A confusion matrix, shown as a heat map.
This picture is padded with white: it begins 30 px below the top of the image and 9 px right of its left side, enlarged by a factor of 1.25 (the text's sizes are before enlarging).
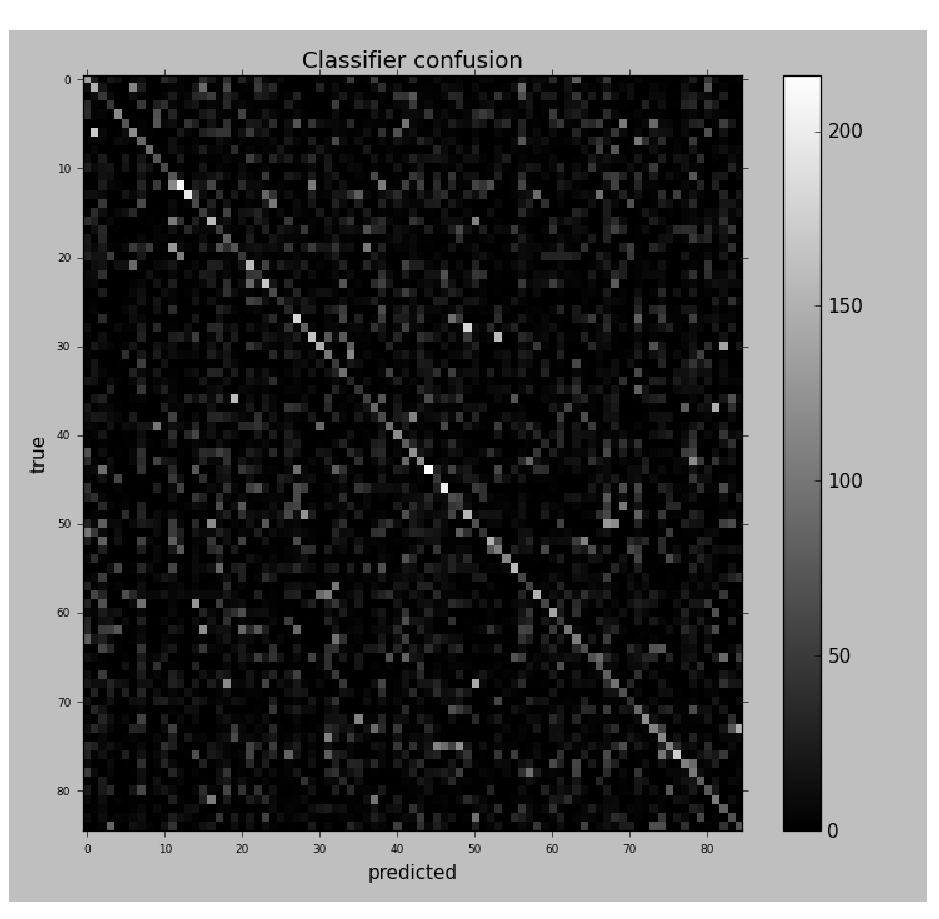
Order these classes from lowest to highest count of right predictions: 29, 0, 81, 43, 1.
81, 43, 0, 1, 29
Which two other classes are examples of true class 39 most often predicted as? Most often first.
9, 30
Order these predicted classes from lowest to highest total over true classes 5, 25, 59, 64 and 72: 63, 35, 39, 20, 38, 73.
39, 20, 38, 63, 35, 73
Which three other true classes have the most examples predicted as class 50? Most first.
68, 16, 83
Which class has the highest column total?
67
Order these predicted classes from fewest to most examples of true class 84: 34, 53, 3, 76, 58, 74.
76, 53, 34, 58, 74, 3
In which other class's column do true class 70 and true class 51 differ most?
0
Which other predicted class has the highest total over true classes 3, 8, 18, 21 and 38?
42
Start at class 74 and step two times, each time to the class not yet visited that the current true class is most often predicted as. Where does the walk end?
34
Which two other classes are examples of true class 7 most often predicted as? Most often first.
71, 56
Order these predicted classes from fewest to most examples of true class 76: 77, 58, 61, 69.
77, 58, 69, 61
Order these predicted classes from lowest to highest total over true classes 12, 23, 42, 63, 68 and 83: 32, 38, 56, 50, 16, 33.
32, 16, 33, 56, 38, 50
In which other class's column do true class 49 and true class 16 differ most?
28
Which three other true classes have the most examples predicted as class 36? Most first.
19, 17, 55
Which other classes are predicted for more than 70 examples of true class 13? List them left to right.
23, 35, 58, 66
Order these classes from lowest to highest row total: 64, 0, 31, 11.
31, 0, 11, 64
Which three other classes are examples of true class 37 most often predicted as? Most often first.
81, 77, 62
